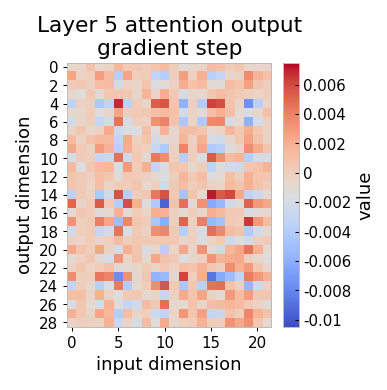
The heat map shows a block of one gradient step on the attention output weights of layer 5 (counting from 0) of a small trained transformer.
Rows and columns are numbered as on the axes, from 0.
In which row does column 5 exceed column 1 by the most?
4
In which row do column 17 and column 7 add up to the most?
14
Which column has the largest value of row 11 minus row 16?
6
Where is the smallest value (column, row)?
10, 15
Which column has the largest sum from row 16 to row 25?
19
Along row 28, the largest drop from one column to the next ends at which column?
5
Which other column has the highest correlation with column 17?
18
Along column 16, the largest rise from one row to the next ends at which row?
24
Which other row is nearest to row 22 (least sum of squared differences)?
28
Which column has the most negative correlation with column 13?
2
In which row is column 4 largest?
23
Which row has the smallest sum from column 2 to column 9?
26
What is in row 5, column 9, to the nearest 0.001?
0.001
